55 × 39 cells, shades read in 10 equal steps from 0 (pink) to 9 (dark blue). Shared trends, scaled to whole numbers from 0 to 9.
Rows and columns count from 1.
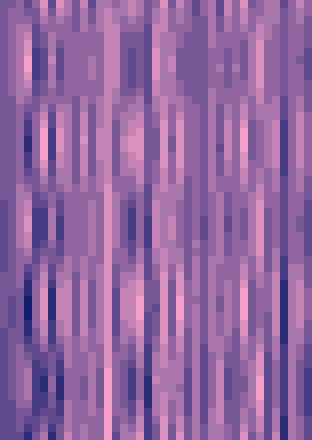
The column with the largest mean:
36
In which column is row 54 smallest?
14
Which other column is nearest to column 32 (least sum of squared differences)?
22
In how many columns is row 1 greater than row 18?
13
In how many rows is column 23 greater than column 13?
5
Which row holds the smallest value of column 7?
8
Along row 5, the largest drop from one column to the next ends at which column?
20
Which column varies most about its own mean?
4
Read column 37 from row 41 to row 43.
3 3 3
